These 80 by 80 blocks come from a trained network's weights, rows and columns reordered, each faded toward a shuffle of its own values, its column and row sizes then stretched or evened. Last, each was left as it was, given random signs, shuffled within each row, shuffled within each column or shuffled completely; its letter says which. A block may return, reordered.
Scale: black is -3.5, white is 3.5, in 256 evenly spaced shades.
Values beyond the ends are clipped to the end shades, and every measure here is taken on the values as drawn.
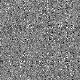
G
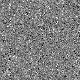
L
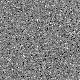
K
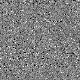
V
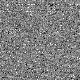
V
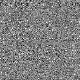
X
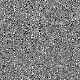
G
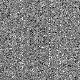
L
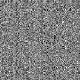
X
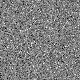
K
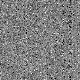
L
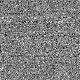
V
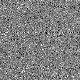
V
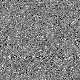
V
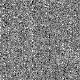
L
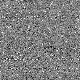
V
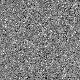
L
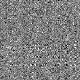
X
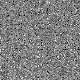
G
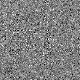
G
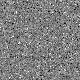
K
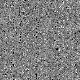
L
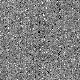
L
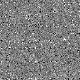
G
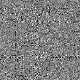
G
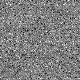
V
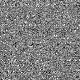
V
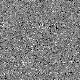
V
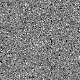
L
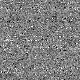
V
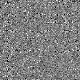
X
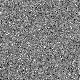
K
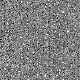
L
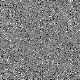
G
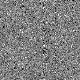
L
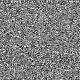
V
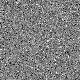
K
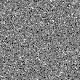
K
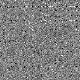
X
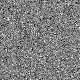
K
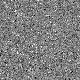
K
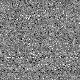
V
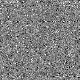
G
